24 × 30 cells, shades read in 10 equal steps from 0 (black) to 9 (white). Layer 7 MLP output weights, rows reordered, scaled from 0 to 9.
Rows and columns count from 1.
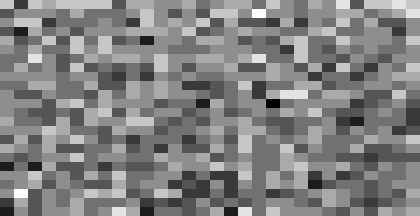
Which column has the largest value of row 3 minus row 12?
15
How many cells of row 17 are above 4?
11
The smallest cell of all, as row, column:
12, 20
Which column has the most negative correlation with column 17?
9
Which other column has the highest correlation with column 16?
19
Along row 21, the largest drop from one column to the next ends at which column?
23
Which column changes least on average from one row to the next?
17
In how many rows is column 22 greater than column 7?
9
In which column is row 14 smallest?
26
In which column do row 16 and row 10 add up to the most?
18
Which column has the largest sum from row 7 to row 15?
10
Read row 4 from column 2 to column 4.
1 6 4
